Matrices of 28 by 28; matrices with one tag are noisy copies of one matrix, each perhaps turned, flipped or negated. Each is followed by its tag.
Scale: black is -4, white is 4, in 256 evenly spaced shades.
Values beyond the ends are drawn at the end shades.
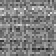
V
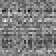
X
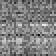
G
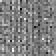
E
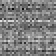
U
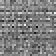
E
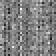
U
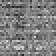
V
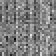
V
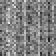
V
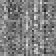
X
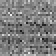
G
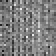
E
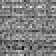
V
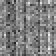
V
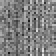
E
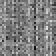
U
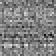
X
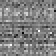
X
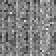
V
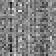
X
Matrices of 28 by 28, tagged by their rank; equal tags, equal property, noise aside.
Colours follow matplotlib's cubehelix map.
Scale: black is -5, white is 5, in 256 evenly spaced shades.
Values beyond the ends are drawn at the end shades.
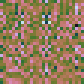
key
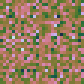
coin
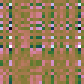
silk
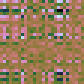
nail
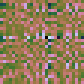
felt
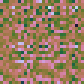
coin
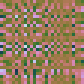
nail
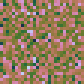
coin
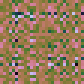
felt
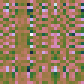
nail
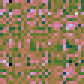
key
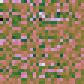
key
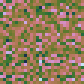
coin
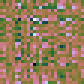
key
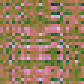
nail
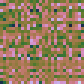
felt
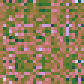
key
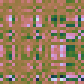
nail
